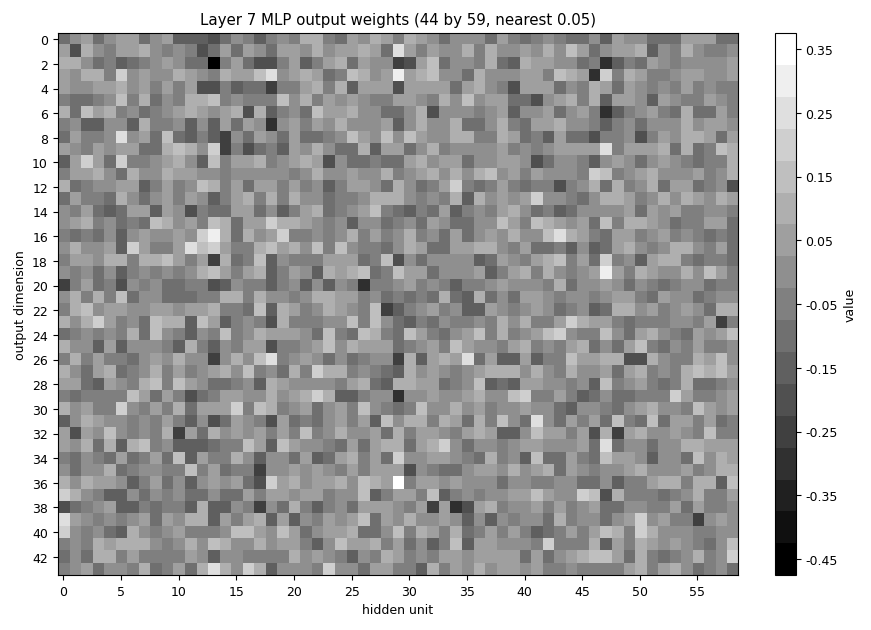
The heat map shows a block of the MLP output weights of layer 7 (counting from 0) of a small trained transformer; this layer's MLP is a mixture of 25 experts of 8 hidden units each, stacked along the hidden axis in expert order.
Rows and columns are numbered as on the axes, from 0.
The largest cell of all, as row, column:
36, 29
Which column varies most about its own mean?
13
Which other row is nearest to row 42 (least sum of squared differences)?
11
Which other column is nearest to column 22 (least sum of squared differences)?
54
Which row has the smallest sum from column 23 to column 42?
20
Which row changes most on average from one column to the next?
31
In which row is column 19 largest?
16
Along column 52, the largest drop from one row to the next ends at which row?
37
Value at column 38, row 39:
0
